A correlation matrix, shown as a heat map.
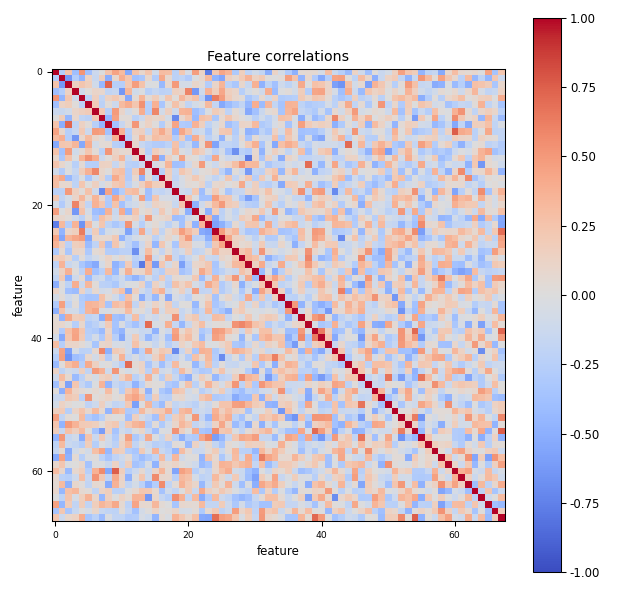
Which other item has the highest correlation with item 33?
43
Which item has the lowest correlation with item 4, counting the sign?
23
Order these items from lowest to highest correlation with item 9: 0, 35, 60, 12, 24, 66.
66, 24, 12, 35, 0, 60
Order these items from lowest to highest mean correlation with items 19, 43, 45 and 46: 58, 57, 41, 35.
41, 58, 35, 57
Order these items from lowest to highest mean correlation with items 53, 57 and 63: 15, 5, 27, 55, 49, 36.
36, 55, 27, 5, 15, 49
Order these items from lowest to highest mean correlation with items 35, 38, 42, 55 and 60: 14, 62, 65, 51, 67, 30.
67, 62, 65, 30, 51, 14
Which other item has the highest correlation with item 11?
44
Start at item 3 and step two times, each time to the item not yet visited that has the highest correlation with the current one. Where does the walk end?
25
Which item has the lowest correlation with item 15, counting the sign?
29
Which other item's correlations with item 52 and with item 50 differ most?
46
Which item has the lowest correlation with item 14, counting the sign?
64
